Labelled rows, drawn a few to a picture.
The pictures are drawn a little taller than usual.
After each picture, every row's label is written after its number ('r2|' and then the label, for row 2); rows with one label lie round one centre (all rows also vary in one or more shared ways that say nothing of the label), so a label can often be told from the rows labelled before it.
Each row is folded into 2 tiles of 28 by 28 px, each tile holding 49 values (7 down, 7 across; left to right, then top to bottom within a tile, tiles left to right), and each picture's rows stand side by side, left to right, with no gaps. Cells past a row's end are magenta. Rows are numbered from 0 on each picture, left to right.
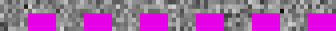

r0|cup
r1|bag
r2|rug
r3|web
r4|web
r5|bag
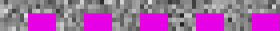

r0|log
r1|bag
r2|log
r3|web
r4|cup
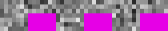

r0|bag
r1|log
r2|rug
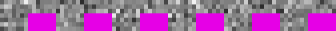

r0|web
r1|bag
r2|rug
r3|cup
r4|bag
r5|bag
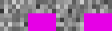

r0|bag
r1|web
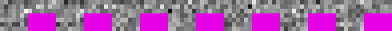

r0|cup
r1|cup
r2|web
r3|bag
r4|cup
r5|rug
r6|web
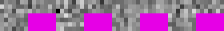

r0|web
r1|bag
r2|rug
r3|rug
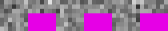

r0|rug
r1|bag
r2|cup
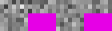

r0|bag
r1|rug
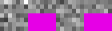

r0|cup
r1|log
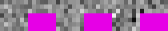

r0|web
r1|rug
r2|rug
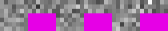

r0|log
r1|bag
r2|log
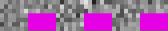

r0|cup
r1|rug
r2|rug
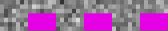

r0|rug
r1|log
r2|rug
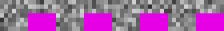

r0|rug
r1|rug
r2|log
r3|bag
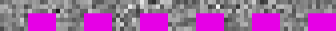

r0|web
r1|bag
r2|bag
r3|cup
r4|rug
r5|web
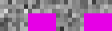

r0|cup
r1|web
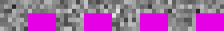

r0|rug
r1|log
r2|rug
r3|bag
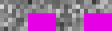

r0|web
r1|rug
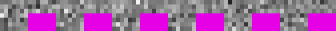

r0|rug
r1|web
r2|web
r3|web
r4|log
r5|log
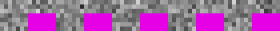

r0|log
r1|cup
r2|bag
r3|web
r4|log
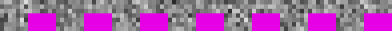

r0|cup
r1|rug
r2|cup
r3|log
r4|web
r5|rug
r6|cup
